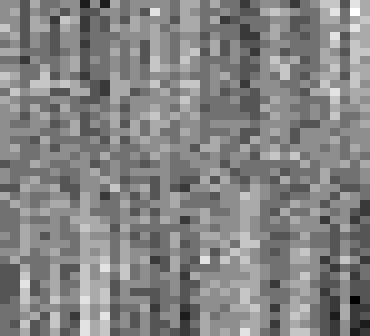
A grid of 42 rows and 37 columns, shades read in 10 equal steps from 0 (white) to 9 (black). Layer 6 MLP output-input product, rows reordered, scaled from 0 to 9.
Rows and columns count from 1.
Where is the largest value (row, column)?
38, 36
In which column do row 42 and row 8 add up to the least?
30
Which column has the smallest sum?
9
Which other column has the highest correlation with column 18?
13
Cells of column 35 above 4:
20
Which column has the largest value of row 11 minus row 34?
11
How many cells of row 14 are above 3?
29
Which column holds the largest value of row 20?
26
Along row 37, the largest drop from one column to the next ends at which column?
3
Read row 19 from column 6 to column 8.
6 4 4
